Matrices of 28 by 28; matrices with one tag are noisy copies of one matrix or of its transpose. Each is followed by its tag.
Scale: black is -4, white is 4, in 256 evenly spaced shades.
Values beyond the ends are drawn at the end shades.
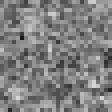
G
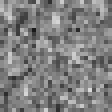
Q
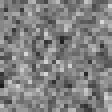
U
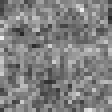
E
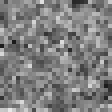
U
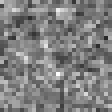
Q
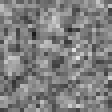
Q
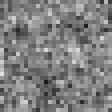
E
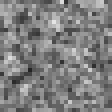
Q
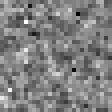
Q
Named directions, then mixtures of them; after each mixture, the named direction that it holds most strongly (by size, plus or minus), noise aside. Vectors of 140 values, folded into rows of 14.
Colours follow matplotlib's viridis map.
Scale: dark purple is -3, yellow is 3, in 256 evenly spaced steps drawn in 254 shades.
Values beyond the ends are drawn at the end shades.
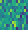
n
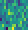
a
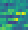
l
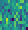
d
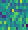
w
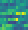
l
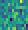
w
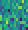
d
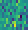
n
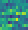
l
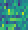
a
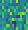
n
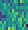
w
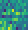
l
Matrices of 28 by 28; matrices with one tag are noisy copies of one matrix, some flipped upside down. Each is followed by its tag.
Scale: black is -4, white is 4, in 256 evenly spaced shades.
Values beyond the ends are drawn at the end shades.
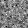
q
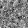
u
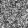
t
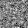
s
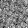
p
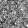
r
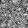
q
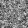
q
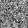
u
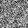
t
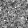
r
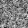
q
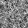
q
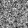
t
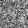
r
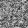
s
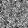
t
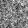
p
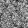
t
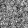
p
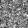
q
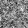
r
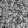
p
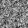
t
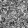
r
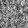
p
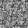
s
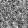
u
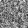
u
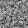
s
